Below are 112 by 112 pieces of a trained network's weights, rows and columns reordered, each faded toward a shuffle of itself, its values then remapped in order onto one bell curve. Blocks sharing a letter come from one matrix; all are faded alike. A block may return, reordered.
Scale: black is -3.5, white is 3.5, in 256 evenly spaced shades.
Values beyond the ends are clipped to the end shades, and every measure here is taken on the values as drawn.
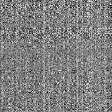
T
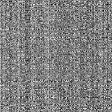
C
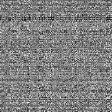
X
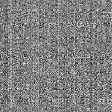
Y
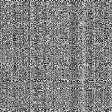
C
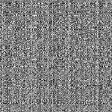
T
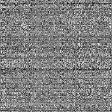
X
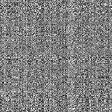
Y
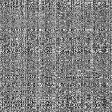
C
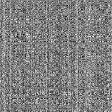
T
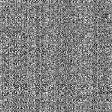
Y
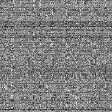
X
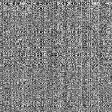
T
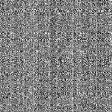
Y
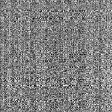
T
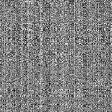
C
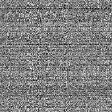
X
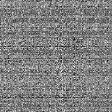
X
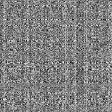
T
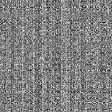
C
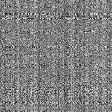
T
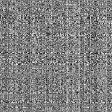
C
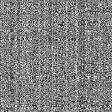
T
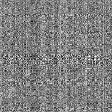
T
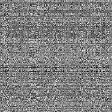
X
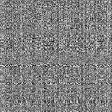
Y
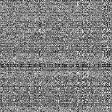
X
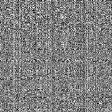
Y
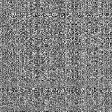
Y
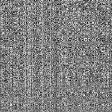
Y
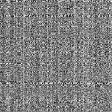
T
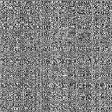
Y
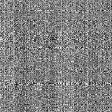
T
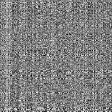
C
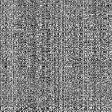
C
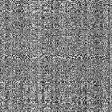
Y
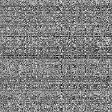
X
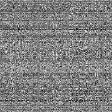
X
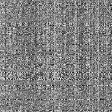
C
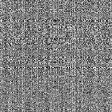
T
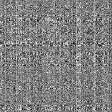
C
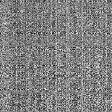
T
